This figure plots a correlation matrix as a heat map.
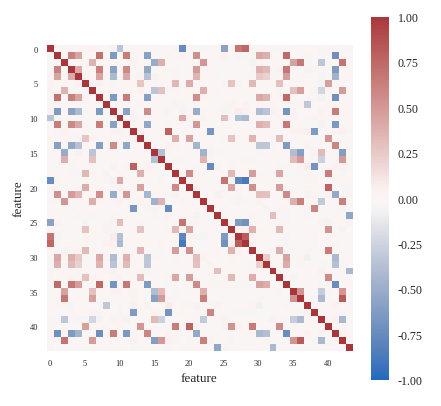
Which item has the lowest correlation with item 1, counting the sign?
41
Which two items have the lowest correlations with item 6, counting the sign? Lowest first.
15, 39
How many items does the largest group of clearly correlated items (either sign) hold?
12
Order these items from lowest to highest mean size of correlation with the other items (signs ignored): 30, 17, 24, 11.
24, 17, 30, 11
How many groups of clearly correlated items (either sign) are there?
7
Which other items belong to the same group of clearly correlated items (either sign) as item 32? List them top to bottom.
24, 43
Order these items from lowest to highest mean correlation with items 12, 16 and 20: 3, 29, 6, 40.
3, 6, 29, 40
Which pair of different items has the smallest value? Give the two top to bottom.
19, 28
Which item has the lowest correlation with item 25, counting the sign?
28
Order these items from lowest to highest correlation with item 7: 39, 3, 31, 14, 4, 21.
14, 39, 31, 4, 21, 3
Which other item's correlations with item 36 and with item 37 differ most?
42
